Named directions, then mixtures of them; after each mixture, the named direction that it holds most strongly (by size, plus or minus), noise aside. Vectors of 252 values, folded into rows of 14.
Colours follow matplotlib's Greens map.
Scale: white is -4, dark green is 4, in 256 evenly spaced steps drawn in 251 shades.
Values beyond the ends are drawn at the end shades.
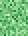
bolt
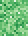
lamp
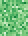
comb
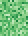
bolt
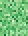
bolt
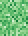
bolt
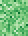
lamp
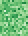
comb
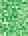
comb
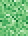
bolt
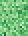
comb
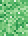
lamp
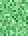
bolt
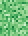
bolt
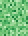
bolt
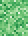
lamp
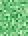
bolt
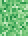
comb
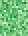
comb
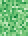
comb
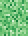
bolt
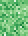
lamp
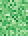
bolt
